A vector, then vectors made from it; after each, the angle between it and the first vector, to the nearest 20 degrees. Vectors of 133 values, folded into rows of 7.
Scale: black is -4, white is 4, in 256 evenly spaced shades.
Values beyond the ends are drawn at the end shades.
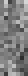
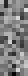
120 degrees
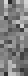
20 degrees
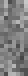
20 degrees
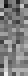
120 degrees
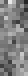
140 degrees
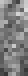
60 degrees
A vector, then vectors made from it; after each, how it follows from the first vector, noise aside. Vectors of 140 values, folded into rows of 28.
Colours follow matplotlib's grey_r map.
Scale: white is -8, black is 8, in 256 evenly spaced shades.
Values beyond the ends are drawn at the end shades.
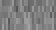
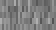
wrapped around, negated.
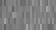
wrapped around, negated, partly zeroed.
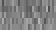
reversed, negated.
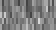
reversed, negated, scaled up.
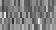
reversed, negated, scaled up.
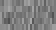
wrapped around.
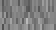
reversed, negated.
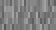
wrapped around.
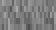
negated.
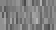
wrapped around.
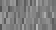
wrapped around, negated.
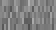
negated.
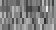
reversed, negated, scaled up.
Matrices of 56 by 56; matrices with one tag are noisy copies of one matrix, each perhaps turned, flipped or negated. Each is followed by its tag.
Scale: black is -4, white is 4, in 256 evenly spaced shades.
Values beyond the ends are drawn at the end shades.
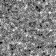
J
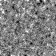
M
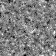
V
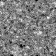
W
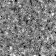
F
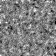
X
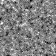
V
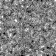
X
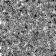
X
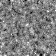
M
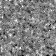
X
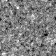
W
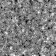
F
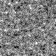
J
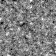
V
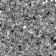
M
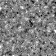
V
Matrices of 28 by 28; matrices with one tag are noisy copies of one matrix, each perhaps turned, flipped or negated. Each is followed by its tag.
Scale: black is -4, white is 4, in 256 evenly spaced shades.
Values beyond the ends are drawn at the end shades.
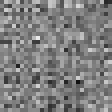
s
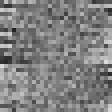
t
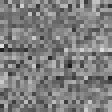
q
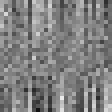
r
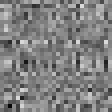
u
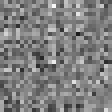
s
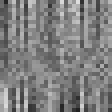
r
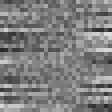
r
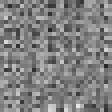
s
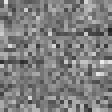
q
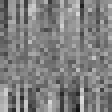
r
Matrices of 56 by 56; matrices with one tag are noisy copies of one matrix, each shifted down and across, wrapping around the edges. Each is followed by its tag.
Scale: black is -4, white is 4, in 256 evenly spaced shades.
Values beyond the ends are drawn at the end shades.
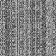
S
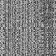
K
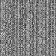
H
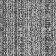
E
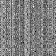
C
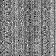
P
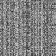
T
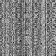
P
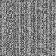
H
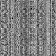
P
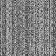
C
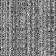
T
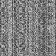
P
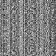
P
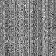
C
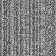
H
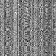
P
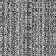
T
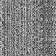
K
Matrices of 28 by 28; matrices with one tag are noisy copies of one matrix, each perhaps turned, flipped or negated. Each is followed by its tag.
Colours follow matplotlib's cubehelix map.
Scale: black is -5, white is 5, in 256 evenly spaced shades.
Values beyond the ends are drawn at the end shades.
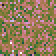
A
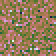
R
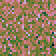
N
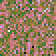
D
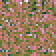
A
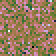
D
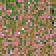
N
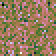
A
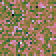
R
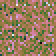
R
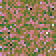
D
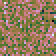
A
